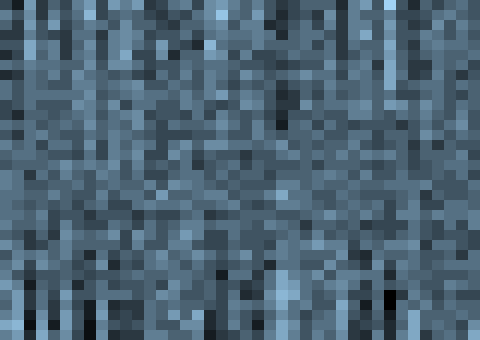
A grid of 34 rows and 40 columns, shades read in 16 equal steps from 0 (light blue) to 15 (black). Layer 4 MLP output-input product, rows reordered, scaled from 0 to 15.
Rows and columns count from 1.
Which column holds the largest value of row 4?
24
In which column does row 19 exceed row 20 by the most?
14
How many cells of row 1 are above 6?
26
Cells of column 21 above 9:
4
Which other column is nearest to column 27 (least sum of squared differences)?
34
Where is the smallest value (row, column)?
1, 33
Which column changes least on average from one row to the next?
38
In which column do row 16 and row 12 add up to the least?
12
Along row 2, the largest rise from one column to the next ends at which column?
9
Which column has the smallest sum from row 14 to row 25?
16
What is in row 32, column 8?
13
